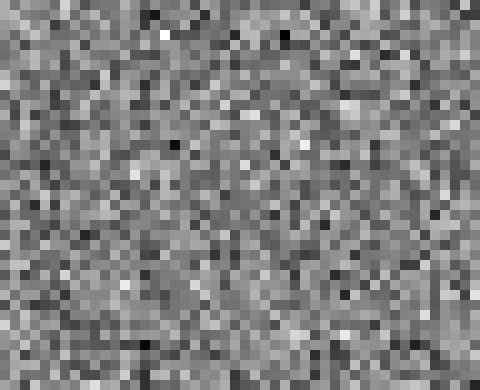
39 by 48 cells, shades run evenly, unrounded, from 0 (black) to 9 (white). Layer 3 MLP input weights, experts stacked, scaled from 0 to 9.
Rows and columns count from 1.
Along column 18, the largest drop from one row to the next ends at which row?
15
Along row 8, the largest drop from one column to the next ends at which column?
12
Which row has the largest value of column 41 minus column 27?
6
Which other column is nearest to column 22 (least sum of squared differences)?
32
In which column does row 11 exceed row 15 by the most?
18
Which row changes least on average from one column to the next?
31
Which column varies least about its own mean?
19
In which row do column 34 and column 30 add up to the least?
28
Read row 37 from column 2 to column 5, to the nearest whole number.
6 6 6 4
